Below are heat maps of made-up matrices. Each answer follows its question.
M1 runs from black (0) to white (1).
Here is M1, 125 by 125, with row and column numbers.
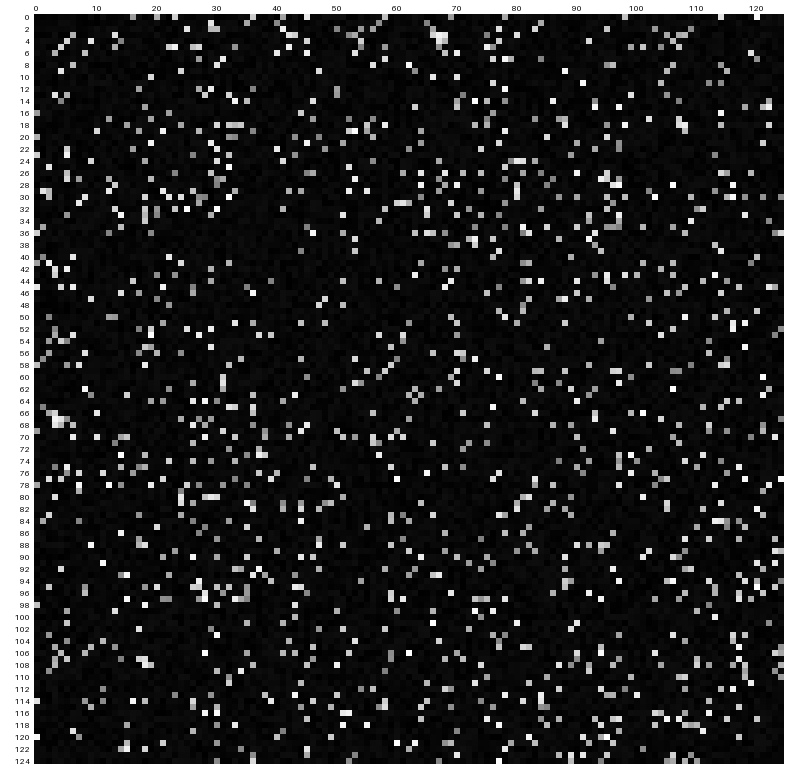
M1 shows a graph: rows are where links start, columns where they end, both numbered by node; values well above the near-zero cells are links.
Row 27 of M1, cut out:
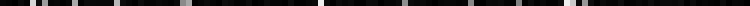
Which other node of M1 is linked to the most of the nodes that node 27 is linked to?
node 78
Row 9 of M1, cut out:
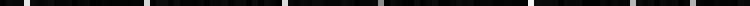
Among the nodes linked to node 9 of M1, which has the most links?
node 115
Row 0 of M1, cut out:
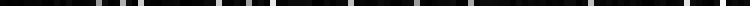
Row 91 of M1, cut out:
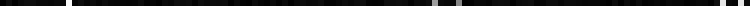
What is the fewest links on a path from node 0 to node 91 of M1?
2
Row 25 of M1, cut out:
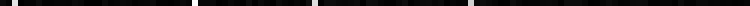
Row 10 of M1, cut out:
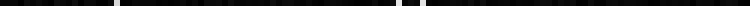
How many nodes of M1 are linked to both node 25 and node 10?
0
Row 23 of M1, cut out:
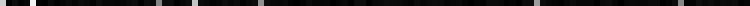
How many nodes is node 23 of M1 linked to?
7
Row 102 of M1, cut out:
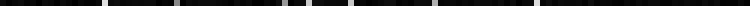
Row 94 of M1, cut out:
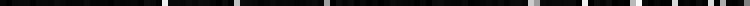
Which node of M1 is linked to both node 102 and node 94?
node 89
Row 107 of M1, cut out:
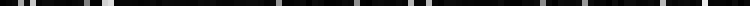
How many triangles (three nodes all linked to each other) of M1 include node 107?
6
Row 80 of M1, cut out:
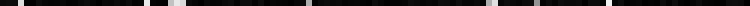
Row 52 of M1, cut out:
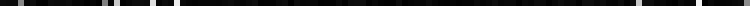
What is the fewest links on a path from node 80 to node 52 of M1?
2
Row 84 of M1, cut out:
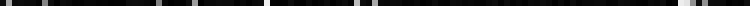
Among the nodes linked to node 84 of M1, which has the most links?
node 26
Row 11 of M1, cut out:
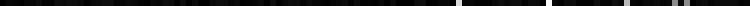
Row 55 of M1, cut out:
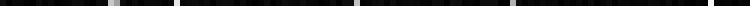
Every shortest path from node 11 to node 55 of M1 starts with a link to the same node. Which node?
node 114
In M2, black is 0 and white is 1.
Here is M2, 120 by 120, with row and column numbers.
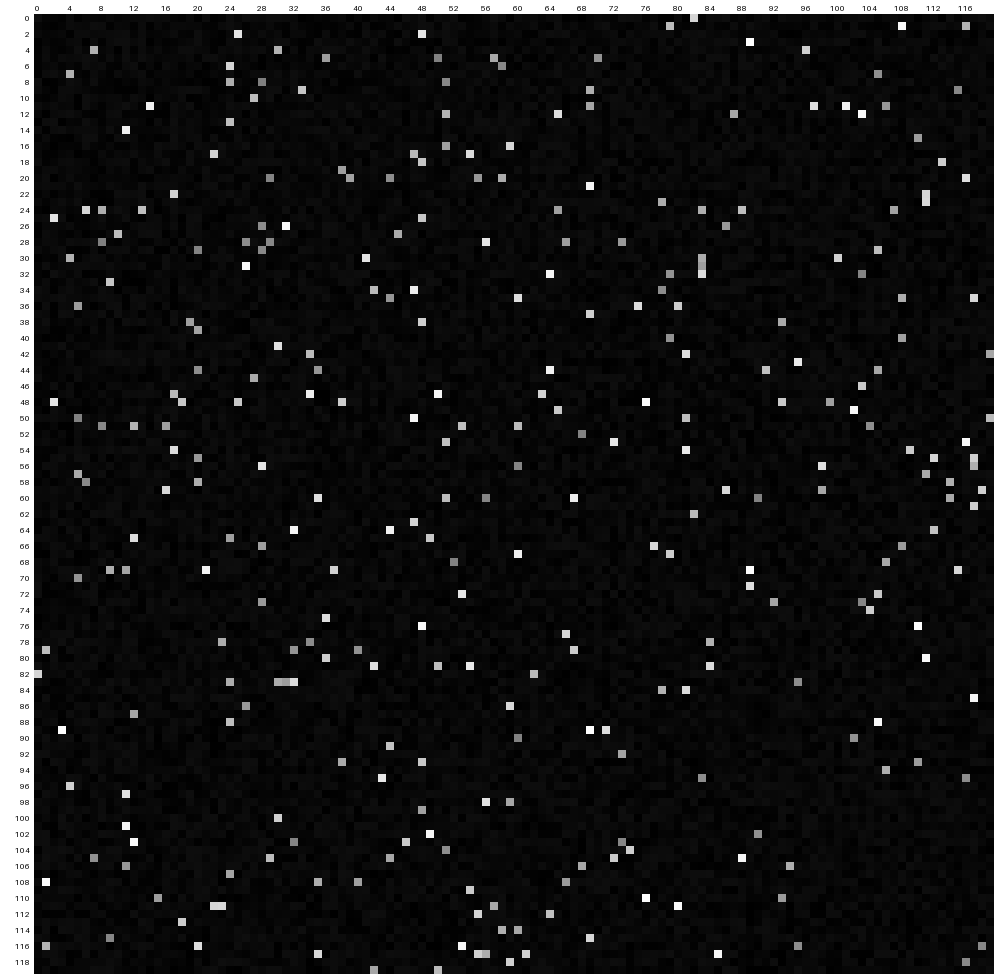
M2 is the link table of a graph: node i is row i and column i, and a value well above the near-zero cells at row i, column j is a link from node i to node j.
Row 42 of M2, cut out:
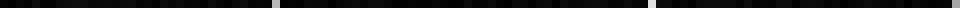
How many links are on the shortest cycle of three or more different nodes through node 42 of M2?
4
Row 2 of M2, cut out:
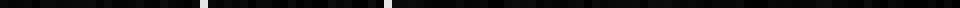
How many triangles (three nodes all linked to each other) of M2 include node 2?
1
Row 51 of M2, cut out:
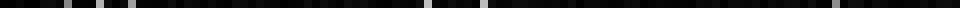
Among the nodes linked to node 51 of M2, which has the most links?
node 60
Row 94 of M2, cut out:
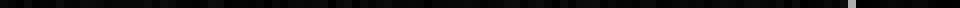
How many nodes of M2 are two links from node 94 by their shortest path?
2
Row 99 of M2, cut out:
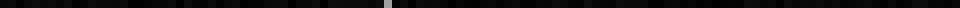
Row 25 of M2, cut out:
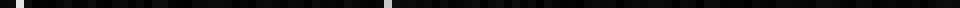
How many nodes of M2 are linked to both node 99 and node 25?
1
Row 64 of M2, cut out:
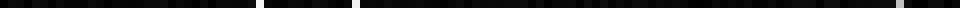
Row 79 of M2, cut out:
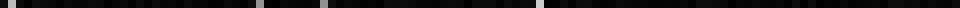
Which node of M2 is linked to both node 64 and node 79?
node 32
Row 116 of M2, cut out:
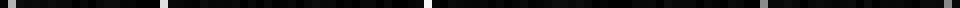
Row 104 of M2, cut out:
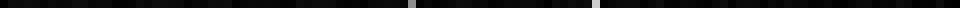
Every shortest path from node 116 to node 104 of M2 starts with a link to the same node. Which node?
node 53
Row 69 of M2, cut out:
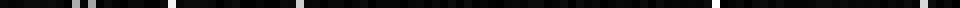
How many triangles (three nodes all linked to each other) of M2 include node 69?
1
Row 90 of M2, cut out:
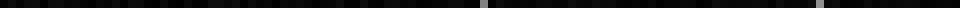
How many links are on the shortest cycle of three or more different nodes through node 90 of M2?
7
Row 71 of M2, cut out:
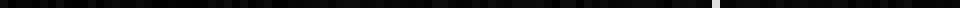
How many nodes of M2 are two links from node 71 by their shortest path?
2
